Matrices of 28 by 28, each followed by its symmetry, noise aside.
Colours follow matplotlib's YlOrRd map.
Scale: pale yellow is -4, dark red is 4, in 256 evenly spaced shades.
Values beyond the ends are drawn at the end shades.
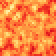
symmetric.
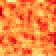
antisymmetric.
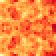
mirrored top to bottom.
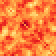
symmetric.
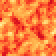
same after a half turn.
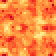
mirrored top to bottom.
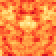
mirrored left to right.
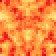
mirrored left to right.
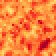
symmetric.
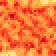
same after a half turn.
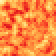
symmetric.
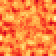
same after a half turn.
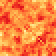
symmetric.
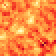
symmetric.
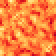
symmetric.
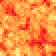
symmetric.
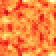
mirrored top to bottom.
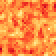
same after a half turn.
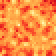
symmetric across the other diagonal.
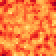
symmetric.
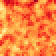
antisymmetric.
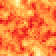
same after a half turn.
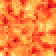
symmetric across the other diagonal.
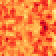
mirrored top to bottom.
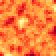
symmetric.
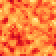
symmetric across the other diagonal.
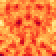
mirrored left to right.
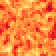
antisymmetric.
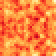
mirrored top to bottom.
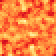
same after a half turn.
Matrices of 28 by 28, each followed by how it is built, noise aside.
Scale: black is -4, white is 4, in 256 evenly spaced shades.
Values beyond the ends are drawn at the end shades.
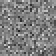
repeating rows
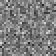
repeating columns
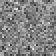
repeating columns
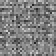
blocks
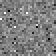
sparse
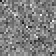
diagonal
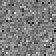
sparse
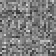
blocks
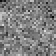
smooth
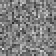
repeating rows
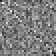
diagonal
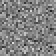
repeating rows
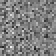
repeating rows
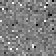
sparse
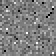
sparse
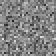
repeating columns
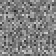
repeating columns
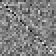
diagonal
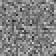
repeating columns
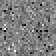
sparse
